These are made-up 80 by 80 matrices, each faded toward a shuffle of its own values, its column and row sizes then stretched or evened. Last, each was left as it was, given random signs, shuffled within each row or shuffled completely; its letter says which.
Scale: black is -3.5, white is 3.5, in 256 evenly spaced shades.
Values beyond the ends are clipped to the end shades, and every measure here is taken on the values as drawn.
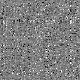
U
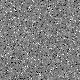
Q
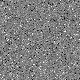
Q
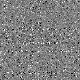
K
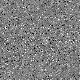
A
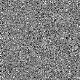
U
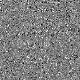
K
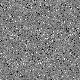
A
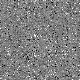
K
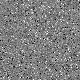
Q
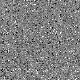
K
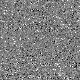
A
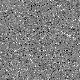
A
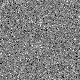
Q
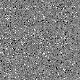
K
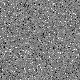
Q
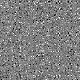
U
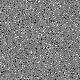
Q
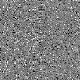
U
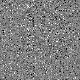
K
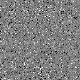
U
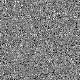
K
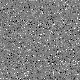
A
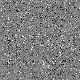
K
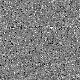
A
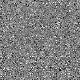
U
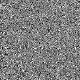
K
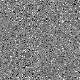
U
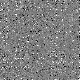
K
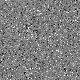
Q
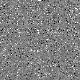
K
